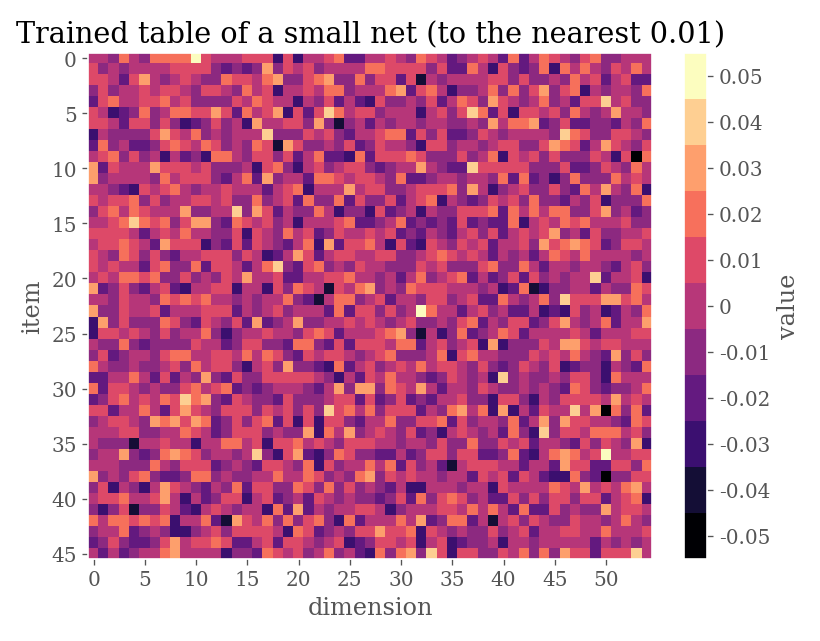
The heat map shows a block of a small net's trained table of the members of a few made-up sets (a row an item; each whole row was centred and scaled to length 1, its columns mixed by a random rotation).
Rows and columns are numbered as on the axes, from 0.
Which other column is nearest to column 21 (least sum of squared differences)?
29
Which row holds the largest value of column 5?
2
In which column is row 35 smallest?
4
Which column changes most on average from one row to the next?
50
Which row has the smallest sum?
44
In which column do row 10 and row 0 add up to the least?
20
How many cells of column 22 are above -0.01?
25
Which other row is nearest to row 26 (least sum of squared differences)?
43
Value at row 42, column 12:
-0.02
